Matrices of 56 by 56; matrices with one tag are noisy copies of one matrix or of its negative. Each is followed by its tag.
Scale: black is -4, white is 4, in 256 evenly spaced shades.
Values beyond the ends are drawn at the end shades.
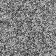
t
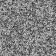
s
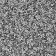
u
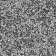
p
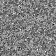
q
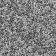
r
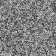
s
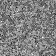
t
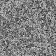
p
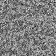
q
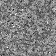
s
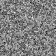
q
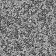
p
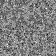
u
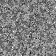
u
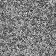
t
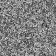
p
